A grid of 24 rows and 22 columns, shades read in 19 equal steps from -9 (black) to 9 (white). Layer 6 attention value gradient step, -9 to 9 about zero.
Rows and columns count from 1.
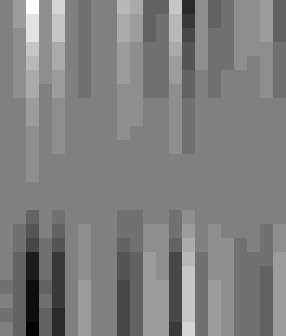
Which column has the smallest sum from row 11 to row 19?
3
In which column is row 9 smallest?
15
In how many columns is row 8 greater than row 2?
7
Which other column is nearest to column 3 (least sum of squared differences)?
5
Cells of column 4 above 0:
6
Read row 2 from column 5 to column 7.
5 0 -1
